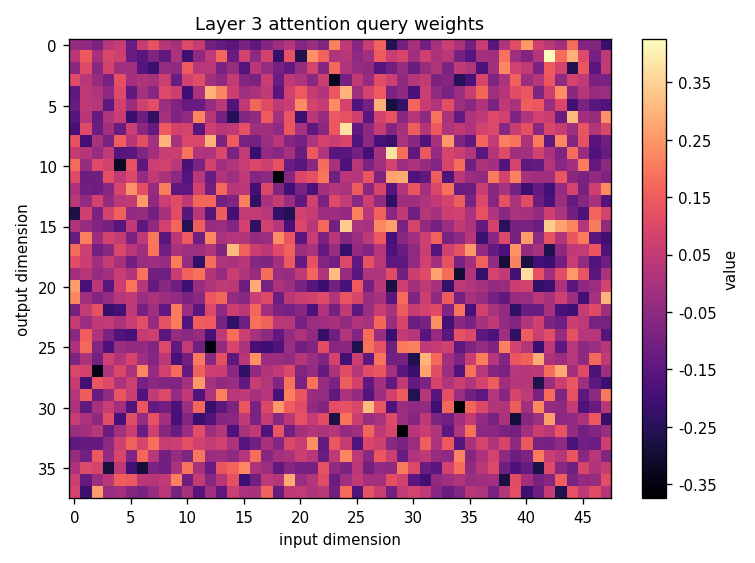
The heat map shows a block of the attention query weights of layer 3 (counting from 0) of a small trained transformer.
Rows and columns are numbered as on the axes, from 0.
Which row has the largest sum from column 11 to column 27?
4
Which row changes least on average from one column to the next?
21
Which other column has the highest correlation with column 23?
40
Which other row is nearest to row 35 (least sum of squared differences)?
22
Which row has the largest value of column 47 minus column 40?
12
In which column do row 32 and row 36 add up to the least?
38
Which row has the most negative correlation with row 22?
30
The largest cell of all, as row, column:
1, 42
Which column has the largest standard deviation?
28
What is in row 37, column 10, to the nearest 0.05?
0
